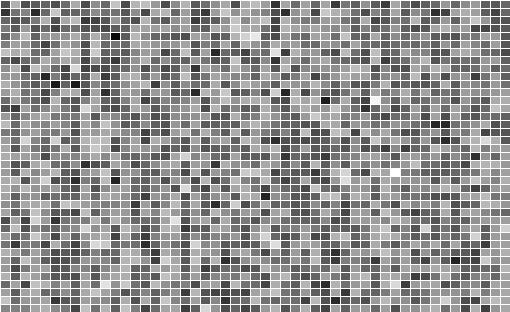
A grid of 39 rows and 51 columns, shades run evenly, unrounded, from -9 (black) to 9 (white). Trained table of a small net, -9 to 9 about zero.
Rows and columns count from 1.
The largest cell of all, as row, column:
22, 40
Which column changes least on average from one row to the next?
51
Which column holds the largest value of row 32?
39
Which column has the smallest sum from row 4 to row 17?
12
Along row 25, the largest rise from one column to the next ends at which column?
28
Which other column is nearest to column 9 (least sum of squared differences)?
11
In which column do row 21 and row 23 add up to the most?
5
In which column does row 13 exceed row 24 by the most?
38
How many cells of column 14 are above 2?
12
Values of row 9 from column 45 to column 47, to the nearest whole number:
3 -2 -2
